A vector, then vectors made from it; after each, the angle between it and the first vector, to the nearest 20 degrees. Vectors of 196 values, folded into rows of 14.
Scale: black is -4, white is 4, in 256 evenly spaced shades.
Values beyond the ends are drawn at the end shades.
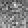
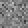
100 degrees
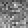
20 degrees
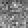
20 degrees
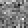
120 degrees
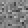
120 degrees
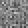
140 degrees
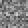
80 degrees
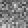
40 degrees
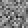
100 degrees
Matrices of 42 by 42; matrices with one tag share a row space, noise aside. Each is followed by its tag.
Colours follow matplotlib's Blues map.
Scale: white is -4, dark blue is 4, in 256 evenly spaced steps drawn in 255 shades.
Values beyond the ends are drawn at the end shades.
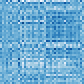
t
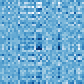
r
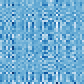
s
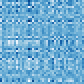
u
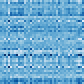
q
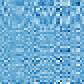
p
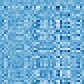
p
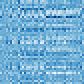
t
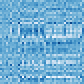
t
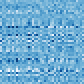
u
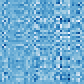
p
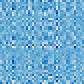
s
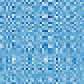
s
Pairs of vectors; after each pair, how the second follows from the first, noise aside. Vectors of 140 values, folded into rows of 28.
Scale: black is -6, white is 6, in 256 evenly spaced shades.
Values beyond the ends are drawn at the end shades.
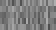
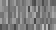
reversed, negated.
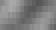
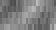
negated.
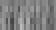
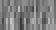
negated.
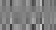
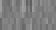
wrapped around, negated, shrunk.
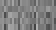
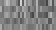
reversed, negated.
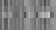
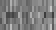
reversed, negated.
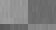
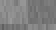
shrunk.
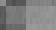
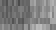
reversed, negated.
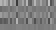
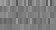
shrunk.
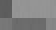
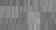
wrapped around, negated, shrunk.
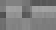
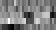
reversed, scaled up.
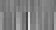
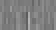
shrunk.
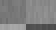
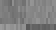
shrunk.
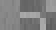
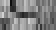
reversed, negated, scaled up.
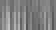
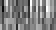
reversed, scaled up.
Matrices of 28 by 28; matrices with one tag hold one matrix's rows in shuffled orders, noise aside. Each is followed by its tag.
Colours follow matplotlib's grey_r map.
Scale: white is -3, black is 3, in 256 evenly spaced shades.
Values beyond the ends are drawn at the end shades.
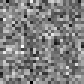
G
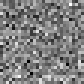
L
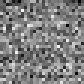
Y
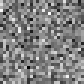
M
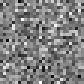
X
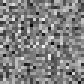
M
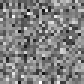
X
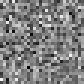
L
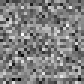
Y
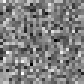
G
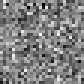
X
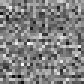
Y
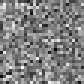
G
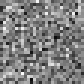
G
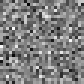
L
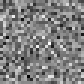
M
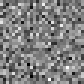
M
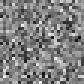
X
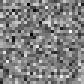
L
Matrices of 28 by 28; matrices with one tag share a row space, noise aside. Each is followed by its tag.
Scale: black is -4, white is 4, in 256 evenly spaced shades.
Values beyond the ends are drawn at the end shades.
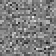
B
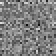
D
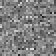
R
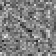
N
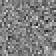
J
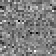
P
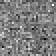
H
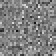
D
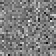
D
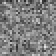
H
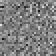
D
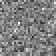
R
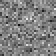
R
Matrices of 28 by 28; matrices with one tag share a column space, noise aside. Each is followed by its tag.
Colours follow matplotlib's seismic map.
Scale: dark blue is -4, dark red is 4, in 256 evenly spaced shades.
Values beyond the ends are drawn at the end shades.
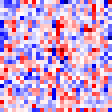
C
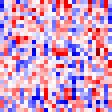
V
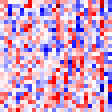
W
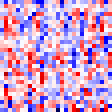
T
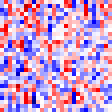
W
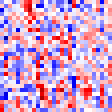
V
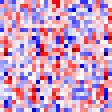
V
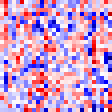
T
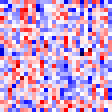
V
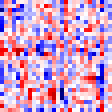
V
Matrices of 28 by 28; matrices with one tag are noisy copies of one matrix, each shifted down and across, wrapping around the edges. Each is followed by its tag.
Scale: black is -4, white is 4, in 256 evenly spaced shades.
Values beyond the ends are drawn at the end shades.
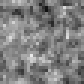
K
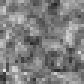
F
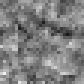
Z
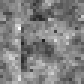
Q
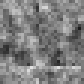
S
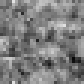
K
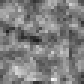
Z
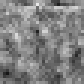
S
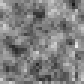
F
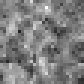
F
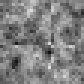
F
